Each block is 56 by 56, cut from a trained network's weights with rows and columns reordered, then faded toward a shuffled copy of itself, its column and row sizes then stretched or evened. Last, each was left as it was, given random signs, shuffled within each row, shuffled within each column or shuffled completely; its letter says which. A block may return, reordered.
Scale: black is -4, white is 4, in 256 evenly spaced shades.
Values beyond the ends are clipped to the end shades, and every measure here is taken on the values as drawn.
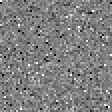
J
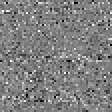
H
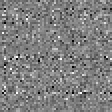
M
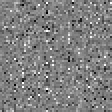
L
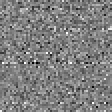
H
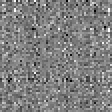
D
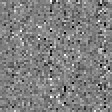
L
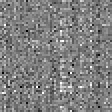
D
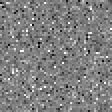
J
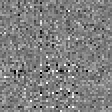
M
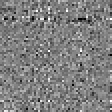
D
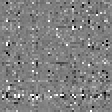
M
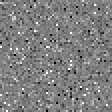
J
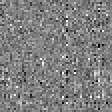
D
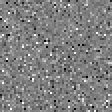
J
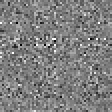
M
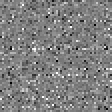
M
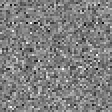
H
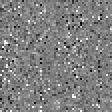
L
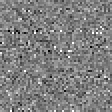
H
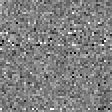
H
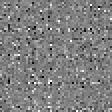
M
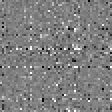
D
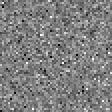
J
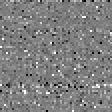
H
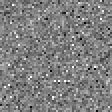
J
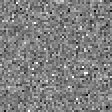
J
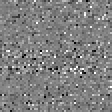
H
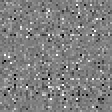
D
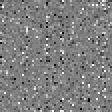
L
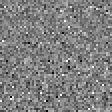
H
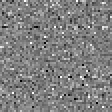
H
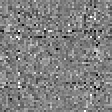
M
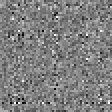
M
